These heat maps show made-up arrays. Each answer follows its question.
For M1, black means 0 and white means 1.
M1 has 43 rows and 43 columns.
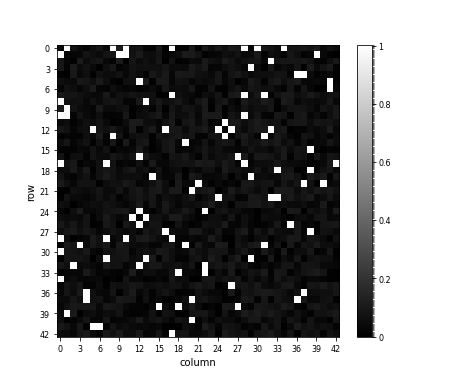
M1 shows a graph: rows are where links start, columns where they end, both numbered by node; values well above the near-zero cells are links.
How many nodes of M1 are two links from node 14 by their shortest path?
1
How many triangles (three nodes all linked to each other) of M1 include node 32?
0
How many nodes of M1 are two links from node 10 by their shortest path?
7
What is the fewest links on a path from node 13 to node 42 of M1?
4
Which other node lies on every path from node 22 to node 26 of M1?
node 12
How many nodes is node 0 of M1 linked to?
7
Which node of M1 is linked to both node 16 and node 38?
node 27
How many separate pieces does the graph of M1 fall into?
4
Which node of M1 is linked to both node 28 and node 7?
node 17
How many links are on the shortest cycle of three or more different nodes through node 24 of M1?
4
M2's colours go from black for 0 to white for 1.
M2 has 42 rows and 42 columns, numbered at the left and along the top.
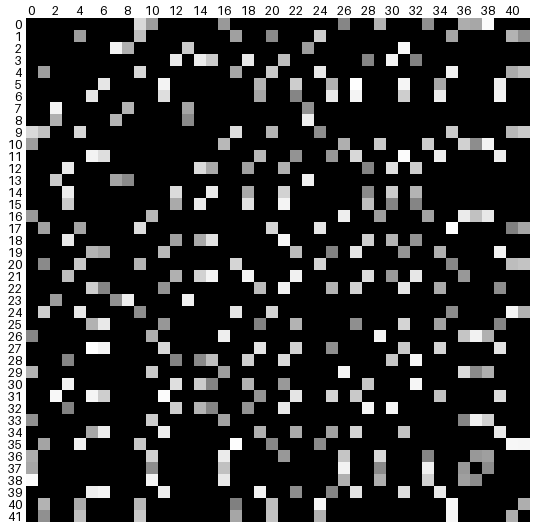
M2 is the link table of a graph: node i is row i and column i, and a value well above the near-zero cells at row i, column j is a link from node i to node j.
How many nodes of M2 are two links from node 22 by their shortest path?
10
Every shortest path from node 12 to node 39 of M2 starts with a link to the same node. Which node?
node 21
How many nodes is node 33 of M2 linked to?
6
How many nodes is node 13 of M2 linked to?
4
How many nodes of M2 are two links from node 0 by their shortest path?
9
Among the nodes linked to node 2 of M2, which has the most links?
node 31
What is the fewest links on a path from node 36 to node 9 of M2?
2
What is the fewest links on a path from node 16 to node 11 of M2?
4
